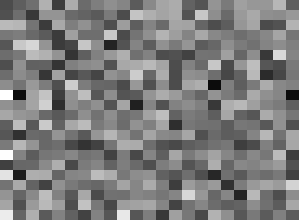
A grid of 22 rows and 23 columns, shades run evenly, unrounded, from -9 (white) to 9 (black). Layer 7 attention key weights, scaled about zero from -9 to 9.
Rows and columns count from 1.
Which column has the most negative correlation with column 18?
11
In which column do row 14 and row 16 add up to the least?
1
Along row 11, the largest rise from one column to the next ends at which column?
5
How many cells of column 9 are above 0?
13
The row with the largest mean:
15
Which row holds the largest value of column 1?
17
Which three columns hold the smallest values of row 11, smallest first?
4, 19, 18
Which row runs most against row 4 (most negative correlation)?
21
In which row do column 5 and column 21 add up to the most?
7
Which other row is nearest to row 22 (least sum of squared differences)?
16
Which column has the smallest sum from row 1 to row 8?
20
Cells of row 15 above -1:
18
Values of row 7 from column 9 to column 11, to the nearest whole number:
3 -3 -3
